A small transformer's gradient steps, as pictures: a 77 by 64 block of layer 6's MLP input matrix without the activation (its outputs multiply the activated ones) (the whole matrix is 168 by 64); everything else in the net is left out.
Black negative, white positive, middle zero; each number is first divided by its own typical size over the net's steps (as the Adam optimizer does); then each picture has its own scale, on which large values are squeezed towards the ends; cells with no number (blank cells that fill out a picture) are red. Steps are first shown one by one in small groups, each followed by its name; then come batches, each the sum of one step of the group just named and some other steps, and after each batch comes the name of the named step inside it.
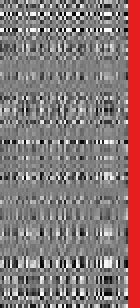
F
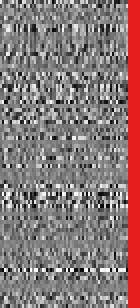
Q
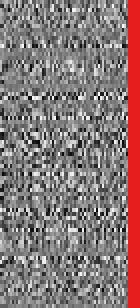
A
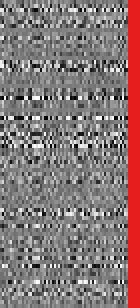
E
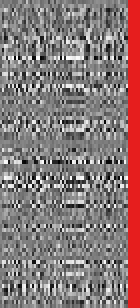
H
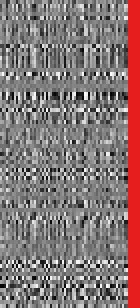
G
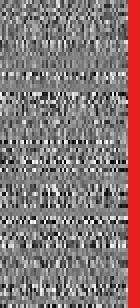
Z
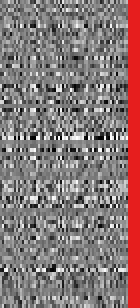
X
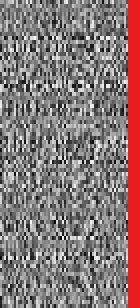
Z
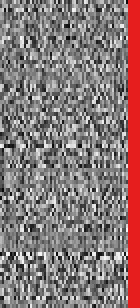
A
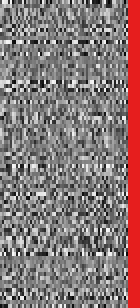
F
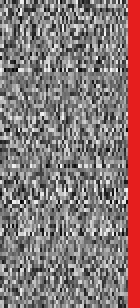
F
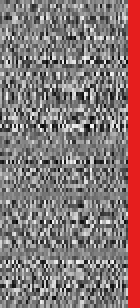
G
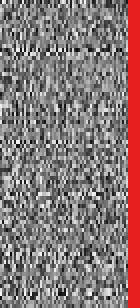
H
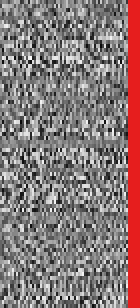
H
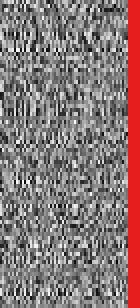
H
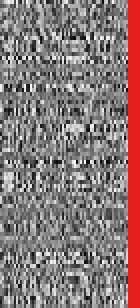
H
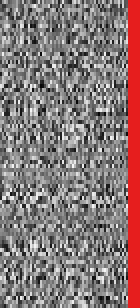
X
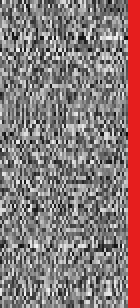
H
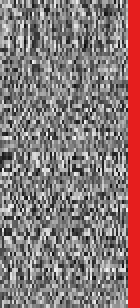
Q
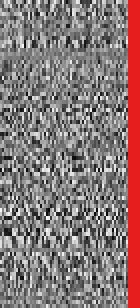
A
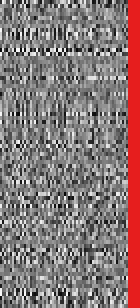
F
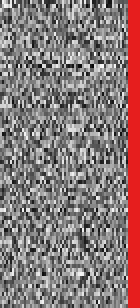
A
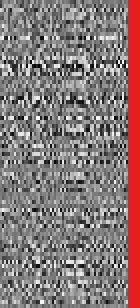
E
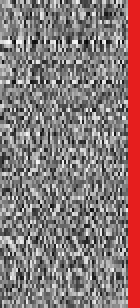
Z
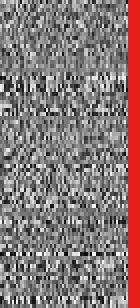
G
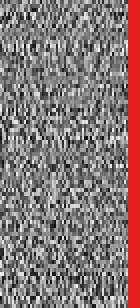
Z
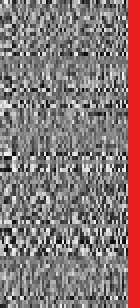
F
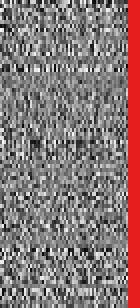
F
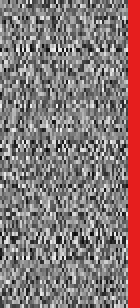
F
